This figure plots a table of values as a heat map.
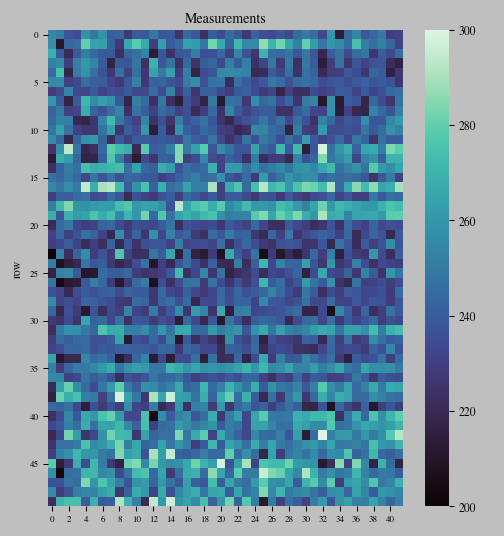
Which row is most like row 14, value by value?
43
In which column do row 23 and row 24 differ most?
25
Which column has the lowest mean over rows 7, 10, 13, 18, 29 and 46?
14
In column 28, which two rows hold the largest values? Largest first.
45, 19
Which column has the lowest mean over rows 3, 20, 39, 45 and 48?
32
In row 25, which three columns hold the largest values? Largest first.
15, 32, 40
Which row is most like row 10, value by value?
9
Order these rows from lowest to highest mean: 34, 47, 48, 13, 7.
34, 7, 13, 48, 47
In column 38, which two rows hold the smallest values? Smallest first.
39, 45
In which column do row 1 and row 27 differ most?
19
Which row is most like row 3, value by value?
4
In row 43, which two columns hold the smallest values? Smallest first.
0, 17
